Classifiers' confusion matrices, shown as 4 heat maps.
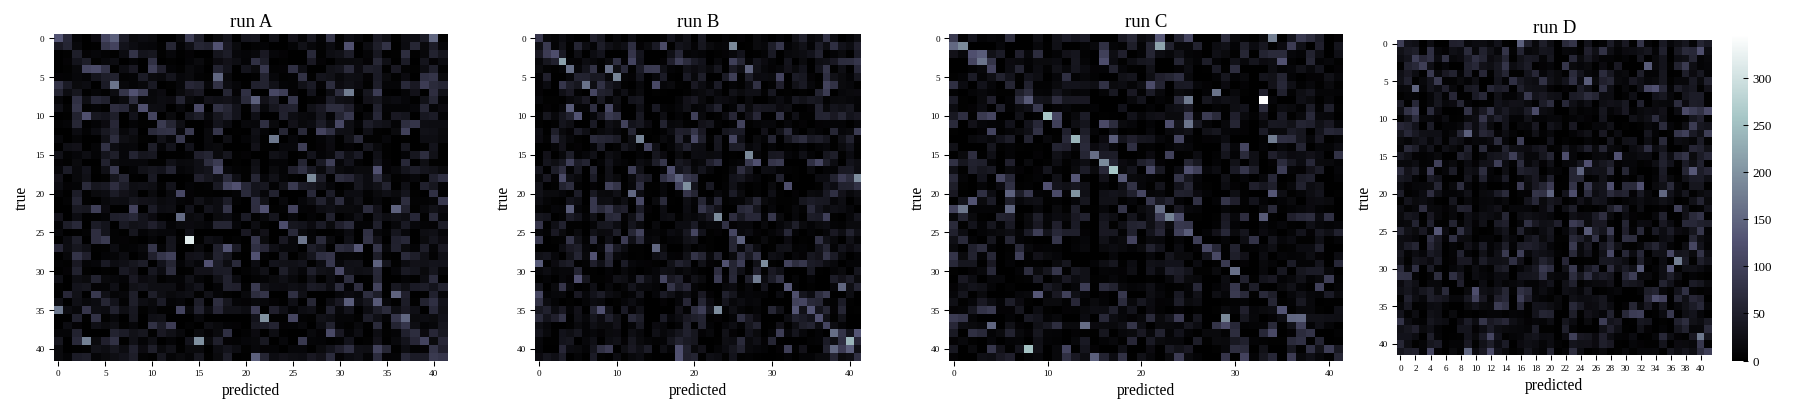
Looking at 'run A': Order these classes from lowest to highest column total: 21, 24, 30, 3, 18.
24, 3, 30, 18, 21
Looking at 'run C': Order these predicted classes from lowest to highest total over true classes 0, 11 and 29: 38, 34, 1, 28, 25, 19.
28, 1, 19, 38, 34, 25
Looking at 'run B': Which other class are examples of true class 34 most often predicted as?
33
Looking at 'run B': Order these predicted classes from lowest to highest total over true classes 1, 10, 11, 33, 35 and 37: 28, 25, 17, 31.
17, 28, 31, 25
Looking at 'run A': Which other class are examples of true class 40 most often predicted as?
34
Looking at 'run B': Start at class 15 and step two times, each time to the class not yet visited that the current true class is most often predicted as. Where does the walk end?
9
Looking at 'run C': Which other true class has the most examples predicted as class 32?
26
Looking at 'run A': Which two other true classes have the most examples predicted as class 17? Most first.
5, 1
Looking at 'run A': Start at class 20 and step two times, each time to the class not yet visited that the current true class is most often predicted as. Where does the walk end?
23
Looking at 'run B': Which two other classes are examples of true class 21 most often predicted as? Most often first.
13, 7
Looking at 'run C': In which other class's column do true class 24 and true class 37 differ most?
14
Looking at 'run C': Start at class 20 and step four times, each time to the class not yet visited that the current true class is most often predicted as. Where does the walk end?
5
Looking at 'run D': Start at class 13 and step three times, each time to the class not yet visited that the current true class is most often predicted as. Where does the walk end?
5
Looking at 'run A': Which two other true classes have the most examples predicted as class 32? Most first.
27, 13
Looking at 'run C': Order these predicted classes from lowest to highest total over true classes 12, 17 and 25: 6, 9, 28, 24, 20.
20, 6, 28, 24, 9
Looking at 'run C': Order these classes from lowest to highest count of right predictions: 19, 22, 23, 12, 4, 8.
12, 19, 4, 8, 22, 23
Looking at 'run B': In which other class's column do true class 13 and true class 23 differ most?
20
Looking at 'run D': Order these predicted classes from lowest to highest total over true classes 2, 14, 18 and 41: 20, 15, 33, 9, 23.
15, 33, 20, 23, 9
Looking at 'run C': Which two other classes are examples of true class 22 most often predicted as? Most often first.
1, 6
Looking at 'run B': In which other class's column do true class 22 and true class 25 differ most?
4
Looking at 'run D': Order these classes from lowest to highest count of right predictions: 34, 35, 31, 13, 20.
35, 13, 31, 34, 20
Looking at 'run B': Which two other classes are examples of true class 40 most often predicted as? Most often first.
38, 18
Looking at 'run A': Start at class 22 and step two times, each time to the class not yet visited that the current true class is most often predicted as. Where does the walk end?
37
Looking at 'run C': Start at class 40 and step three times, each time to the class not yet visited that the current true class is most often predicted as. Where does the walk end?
9
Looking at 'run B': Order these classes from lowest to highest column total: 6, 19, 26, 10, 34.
6, 34, 10, 26, 19
